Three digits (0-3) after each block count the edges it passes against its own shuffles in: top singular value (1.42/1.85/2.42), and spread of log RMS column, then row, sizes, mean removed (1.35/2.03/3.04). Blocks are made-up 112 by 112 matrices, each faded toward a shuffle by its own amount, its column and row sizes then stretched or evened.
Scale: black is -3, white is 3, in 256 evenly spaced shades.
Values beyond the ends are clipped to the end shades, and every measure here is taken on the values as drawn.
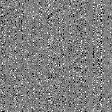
1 3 0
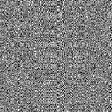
3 2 0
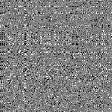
3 1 2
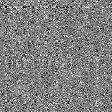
2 1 2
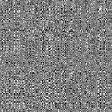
3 3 2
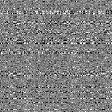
3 0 3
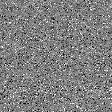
1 0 2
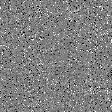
0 2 0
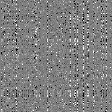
3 3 1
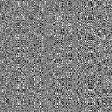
3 3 0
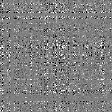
0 3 3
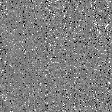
1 2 1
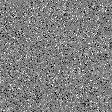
1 0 0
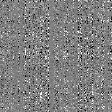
0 3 2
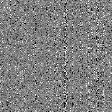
2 3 0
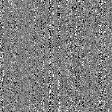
0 3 1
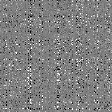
2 3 2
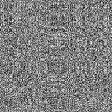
3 0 1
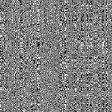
3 3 2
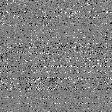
0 1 3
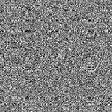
3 0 2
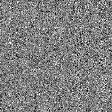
0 2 1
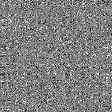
2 0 2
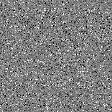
0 0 2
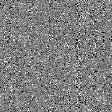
2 2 0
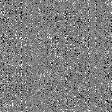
1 3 1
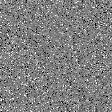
1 1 0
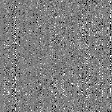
1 3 1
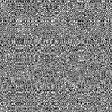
3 0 2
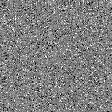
2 0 0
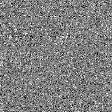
1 1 2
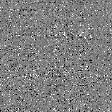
1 2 2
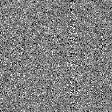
1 2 1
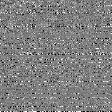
1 1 3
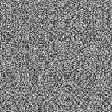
3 0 0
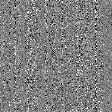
0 3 0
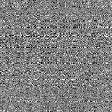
3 0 3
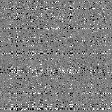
3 2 3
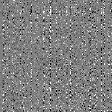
2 3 1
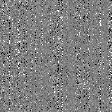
0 3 0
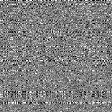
3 0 3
